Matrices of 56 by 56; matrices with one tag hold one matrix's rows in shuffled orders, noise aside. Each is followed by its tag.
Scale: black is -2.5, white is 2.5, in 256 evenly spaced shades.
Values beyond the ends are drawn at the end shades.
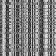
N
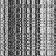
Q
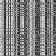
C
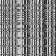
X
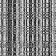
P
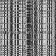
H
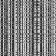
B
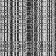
H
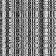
N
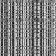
B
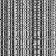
B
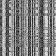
N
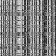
X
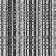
P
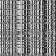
X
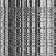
Q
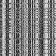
N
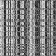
C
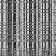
P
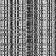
H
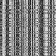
N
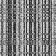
P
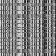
X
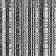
N
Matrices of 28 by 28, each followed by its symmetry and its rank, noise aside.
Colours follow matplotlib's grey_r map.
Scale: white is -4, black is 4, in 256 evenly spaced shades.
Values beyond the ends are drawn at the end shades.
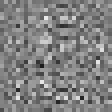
no symmetry, rank five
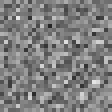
symmetric, rank seven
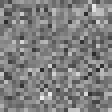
no symmetry, rank seven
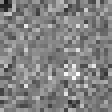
symmetric, rank six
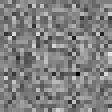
no symmetry, rank five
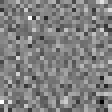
no symmetry, rank seven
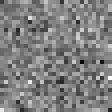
no symmetry, rank seven
